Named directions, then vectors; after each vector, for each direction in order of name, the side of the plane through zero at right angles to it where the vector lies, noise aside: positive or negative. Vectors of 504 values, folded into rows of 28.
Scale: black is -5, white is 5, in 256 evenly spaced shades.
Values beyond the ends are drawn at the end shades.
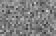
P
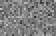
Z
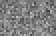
negative, positive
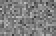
negative, positive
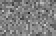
negative, negative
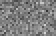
negative, negative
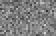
negative, negative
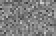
negative, negative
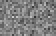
negative, positive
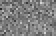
negative, negative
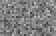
positive, negative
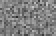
positive, negative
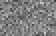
negative, negative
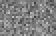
negative, positive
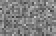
positive, negative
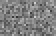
positive, negative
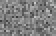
positive, negative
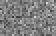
positive, negative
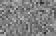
positive, positive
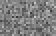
positive, negative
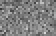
negative, negative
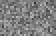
negative, positive
